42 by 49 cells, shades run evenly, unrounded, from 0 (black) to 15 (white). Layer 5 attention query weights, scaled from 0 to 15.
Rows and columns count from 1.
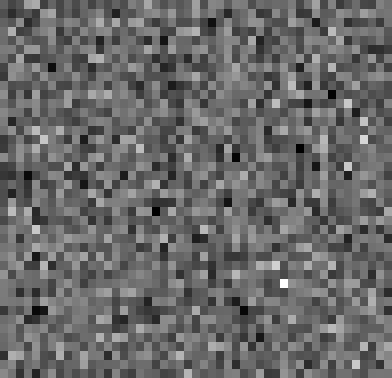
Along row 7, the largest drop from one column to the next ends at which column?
4
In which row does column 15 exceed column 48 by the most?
3
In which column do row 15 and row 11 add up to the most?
5
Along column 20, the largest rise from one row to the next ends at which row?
25
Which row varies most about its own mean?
16
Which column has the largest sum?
13
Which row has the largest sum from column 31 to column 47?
30
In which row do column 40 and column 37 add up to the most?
10
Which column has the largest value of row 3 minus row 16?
15
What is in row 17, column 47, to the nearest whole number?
8
